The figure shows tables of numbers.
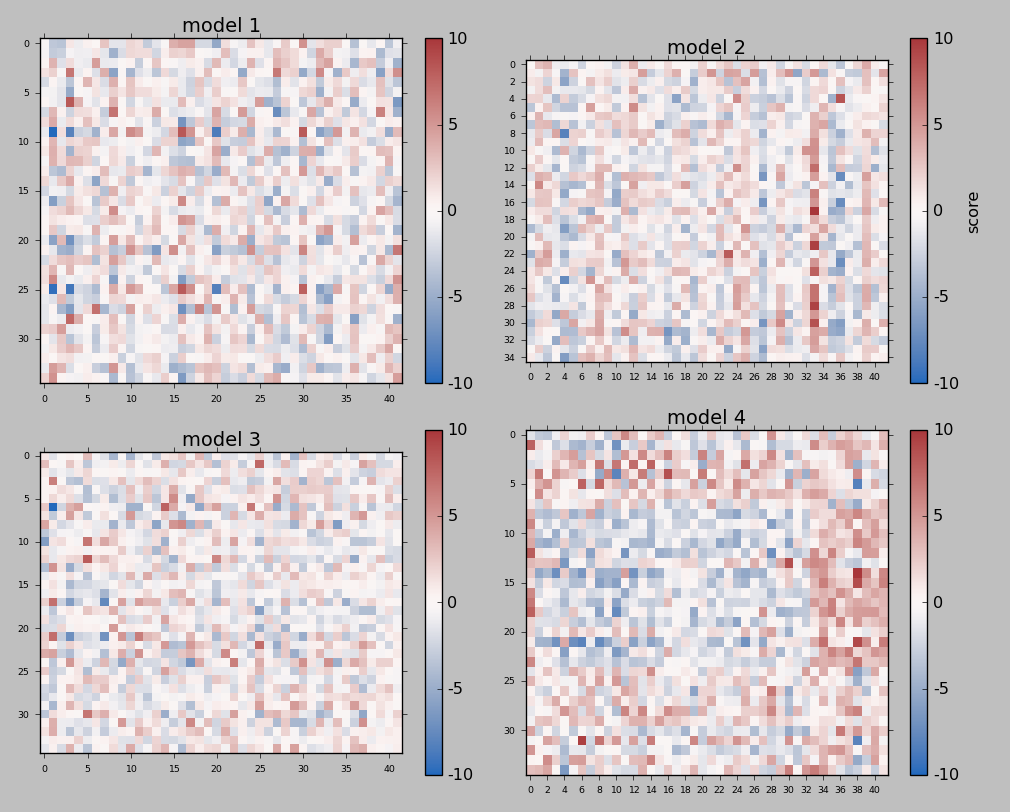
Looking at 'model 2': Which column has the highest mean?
33
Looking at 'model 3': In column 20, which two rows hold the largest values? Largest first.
12, 6
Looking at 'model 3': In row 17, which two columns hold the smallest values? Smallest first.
7, 3
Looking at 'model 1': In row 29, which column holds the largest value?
2
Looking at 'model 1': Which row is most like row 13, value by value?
0
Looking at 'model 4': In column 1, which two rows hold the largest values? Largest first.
4, 6
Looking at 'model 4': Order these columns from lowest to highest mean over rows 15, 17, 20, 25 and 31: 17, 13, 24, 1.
13, 1, 17, 24
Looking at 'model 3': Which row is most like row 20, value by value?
18
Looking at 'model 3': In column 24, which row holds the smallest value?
21
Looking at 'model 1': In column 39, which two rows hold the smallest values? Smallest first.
3, 1
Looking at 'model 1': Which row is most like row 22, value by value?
17
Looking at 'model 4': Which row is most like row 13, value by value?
34
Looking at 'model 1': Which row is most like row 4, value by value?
15
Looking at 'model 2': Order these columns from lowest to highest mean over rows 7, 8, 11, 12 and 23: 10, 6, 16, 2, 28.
16, 10, 6, 28, 2
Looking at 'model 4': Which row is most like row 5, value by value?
31
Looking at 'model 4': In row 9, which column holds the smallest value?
28
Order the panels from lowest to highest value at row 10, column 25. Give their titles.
model 3, model 4, model 1, model 2
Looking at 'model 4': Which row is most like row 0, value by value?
26
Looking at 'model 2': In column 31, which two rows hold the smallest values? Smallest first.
1, 19
